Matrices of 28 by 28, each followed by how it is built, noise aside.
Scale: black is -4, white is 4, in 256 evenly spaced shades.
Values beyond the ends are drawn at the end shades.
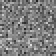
repeating columns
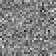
noise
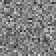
noise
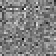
low rank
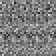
repeating columns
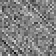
Toeplitz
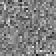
block diagonal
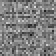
blocks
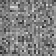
blocks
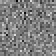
low rank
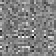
low rank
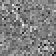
block diagonal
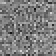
blocks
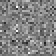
low rank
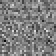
repeating columns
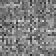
blocks
